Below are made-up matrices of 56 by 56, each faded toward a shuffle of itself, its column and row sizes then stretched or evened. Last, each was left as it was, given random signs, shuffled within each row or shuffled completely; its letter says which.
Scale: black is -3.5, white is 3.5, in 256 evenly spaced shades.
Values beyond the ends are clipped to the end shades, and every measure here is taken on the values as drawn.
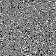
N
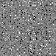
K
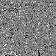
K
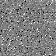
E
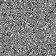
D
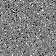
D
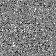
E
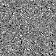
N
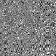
K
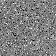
D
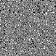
K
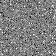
D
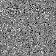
E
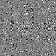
K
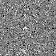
N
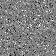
D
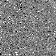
N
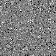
N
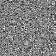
K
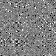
K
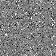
N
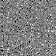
K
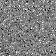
E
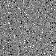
N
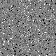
D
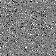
N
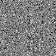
N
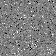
D
